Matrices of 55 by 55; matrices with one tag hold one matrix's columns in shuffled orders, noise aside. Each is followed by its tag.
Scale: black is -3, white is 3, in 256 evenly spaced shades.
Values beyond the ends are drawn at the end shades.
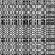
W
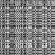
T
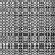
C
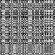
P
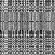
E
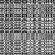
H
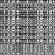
P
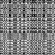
H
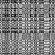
H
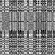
E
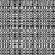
T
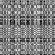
W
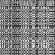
T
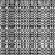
T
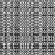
C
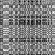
W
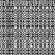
T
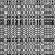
W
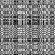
W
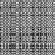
C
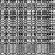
P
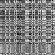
P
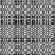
W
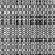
W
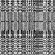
E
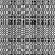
W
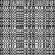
T
